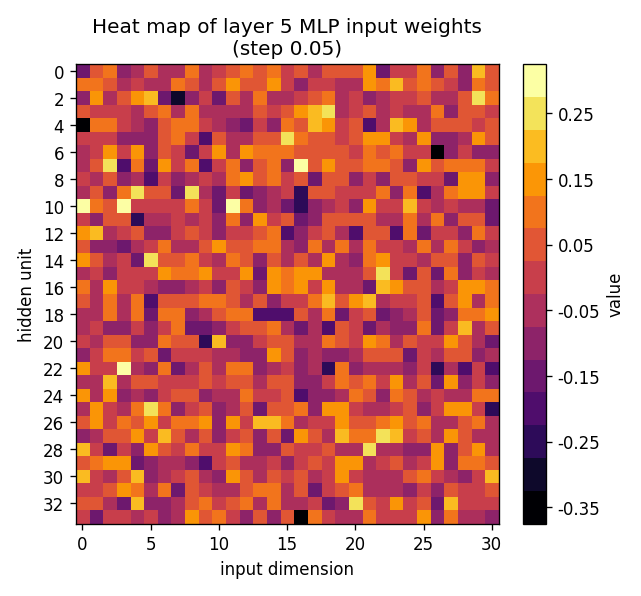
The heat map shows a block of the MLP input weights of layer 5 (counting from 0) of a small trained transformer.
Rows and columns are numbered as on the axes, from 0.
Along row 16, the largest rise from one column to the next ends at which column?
22
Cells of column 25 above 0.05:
9
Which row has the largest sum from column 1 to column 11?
26
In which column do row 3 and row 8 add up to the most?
18
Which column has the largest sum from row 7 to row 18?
11
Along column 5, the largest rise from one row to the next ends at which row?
25
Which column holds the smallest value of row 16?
21
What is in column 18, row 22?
-0.25
